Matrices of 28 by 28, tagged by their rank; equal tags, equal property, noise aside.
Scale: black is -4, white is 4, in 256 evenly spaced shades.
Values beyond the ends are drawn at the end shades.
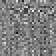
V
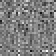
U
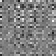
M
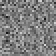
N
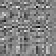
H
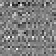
H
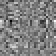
H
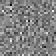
N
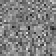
N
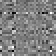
H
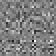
V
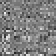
H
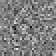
U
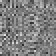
N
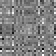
M
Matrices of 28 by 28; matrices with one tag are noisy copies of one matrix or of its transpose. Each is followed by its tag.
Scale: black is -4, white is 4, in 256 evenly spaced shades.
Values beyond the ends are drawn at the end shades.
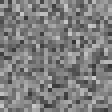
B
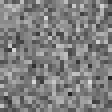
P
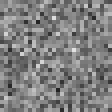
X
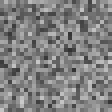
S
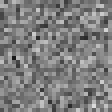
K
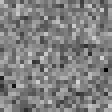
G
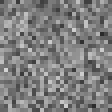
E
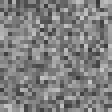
B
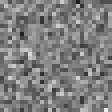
G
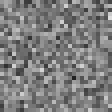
K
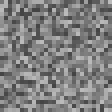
S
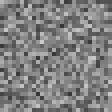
K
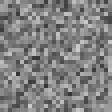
K
